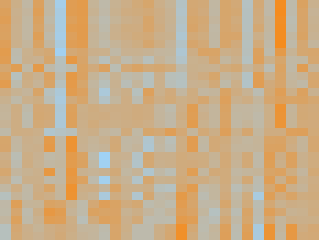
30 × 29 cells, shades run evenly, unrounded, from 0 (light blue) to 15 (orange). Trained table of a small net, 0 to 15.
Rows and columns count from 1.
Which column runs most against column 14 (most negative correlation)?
5
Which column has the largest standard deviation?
17
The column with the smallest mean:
6
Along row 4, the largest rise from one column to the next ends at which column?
7
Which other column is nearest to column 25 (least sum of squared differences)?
27
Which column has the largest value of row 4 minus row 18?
14
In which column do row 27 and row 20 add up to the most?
25
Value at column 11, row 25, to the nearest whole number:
8
